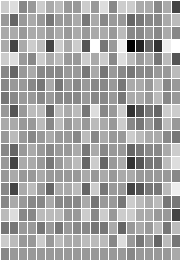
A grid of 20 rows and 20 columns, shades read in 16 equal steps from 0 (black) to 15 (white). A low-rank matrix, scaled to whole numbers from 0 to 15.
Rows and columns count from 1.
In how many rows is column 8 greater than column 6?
9
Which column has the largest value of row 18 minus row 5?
20
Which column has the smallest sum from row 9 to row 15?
15
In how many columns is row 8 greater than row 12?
7
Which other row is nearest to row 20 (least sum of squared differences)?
14
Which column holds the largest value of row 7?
18
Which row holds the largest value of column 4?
4
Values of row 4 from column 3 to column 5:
10 12 11
